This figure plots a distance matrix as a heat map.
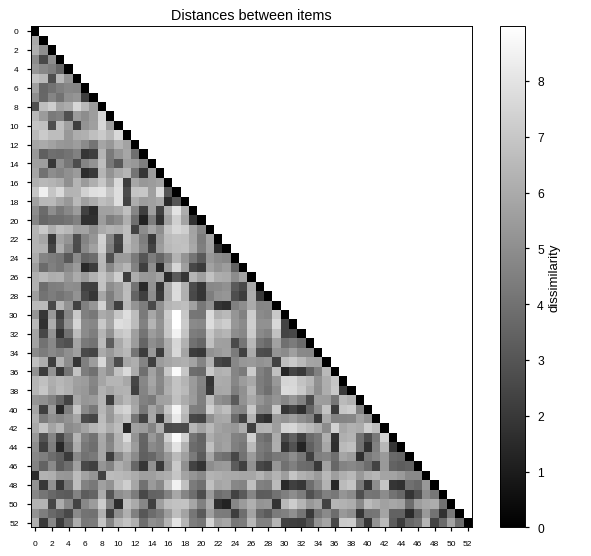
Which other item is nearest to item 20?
13
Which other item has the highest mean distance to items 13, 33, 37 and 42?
8
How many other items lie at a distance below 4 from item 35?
8
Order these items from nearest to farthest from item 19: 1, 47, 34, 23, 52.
34, 1, 52, 47, 23
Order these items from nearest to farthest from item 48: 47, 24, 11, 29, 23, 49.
49, 24, 47, 23, 29, 11
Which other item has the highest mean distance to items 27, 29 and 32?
17
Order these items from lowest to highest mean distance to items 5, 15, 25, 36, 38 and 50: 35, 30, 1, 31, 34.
34, 35, 1, 30, 31
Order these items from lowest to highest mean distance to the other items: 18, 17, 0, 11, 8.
0, 18, 11, 8, 17
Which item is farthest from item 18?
10
